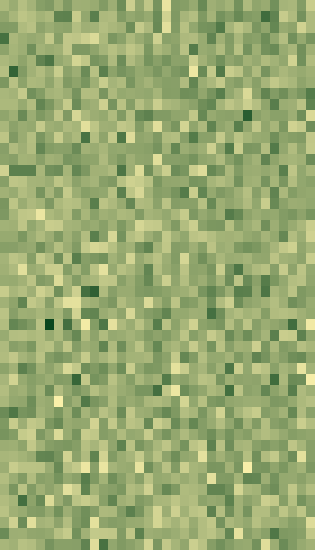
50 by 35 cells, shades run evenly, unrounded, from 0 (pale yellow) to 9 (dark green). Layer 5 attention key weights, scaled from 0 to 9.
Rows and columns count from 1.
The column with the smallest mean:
15
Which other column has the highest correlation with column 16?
28
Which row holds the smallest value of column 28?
43
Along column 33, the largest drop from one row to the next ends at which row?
31
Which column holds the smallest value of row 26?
7
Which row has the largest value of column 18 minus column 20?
36
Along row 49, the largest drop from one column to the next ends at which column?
27
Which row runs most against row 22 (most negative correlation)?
25
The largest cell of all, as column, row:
6, 30
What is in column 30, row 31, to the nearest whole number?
3
